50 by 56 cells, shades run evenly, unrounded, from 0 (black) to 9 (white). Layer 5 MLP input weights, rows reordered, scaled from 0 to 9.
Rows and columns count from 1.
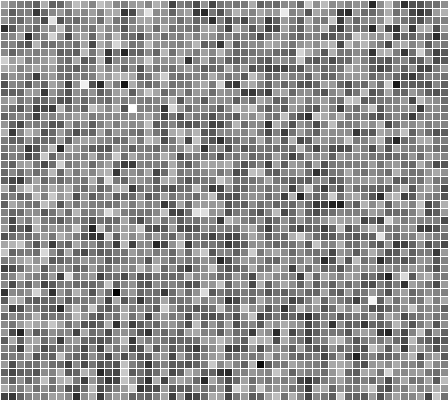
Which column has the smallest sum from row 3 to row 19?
34
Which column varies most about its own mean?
49
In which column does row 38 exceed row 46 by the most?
33
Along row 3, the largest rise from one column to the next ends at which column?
7
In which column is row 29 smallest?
12
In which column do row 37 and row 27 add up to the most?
26
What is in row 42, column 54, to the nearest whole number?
3
